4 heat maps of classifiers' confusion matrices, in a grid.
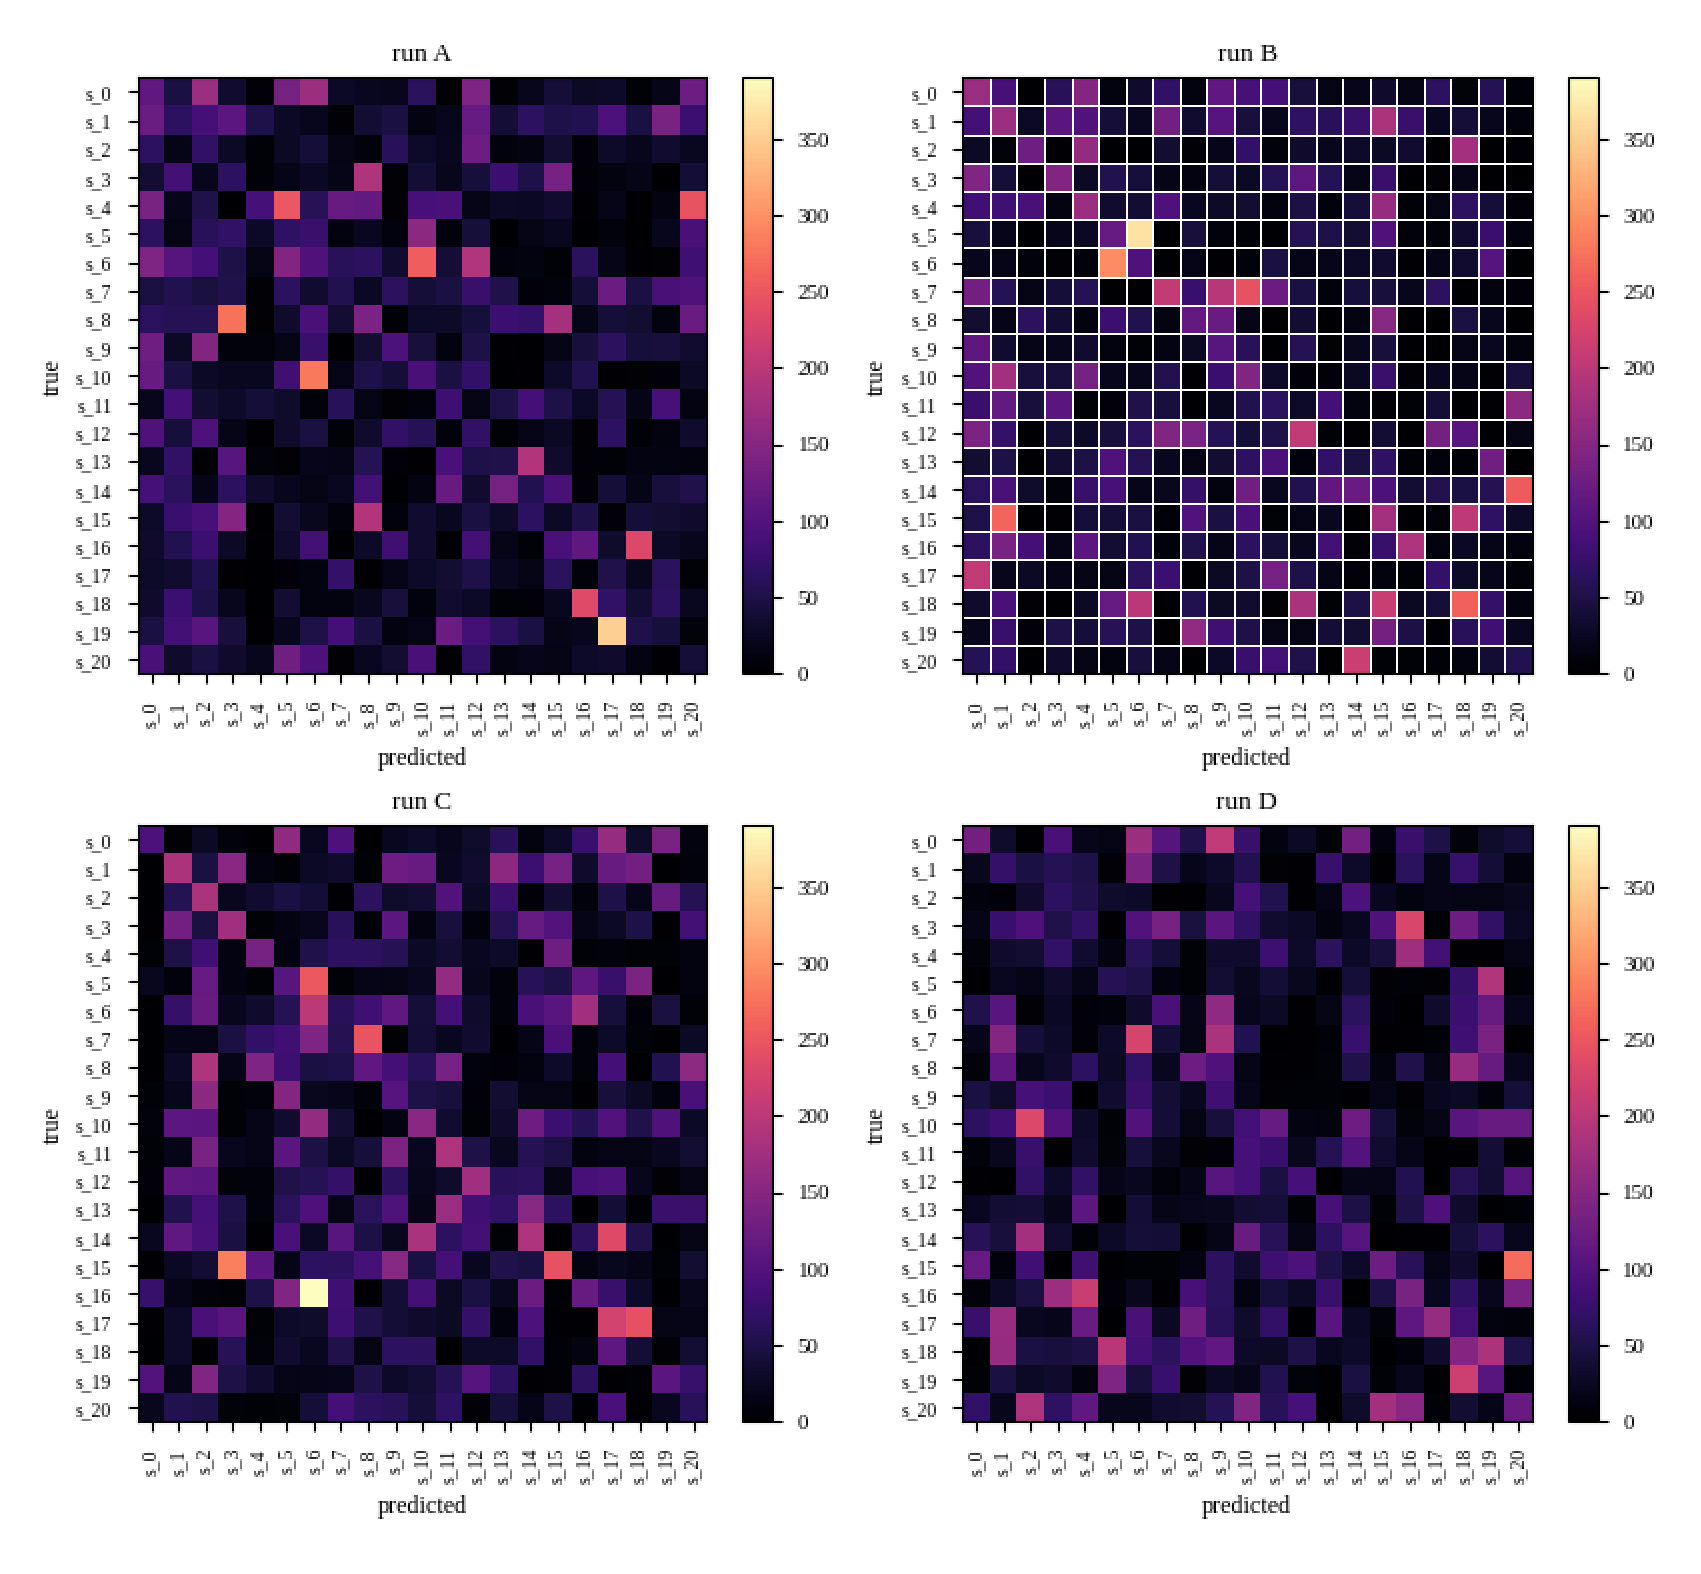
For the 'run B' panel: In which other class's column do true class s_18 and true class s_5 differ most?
s_6
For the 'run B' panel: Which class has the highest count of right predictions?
s_18
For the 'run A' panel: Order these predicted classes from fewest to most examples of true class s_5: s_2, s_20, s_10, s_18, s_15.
s_18, s_15, s_2, s_20, s_10
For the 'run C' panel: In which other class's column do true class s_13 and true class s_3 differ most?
s_11
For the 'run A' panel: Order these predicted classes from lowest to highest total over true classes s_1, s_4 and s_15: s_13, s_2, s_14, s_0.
s_13, s_14, s_2, s_0
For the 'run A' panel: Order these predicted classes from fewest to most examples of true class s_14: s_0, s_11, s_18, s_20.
s_18, s_20, s_0, s_11
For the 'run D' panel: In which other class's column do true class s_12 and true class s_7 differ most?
s_6
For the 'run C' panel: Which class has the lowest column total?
s_0
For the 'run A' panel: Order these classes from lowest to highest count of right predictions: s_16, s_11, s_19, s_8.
s_19, s_11, s_16, s_8
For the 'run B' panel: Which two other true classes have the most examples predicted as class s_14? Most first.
s_20, s_1
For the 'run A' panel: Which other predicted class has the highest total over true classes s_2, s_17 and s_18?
s_16
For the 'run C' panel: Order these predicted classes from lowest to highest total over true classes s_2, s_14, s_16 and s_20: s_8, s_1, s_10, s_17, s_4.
s_4, s_8, s_1, s_10, s_17
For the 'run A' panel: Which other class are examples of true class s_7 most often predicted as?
s_17
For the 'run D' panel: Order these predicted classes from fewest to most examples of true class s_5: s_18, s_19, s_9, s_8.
s_8, s_9, s_18, s_19
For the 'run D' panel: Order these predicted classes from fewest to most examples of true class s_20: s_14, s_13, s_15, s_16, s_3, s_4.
s_13, s_14, s_3, s_4, s_16, s_15
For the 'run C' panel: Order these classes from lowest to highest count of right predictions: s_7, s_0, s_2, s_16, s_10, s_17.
s_7, s_0, s_16, s_10, s_2, s_17
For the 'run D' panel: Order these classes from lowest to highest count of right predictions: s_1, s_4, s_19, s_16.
s_4, s_1, s_19, s_16
